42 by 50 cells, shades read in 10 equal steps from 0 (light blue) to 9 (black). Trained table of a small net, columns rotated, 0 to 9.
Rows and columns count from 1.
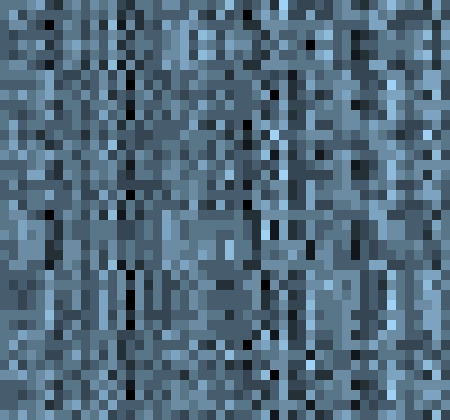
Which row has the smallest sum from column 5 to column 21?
5
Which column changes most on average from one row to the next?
30
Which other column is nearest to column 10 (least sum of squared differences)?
17
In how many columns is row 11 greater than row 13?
16
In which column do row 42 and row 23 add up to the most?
31
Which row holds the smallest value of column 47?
6
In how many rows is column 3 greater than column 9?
27
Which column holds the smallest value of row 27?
13
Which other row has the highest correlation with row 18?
1
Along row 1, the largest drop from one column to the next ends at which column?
32
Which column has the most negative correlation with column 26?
35
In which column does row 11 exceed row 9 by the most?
40
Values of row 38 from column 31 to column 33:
9 3 7
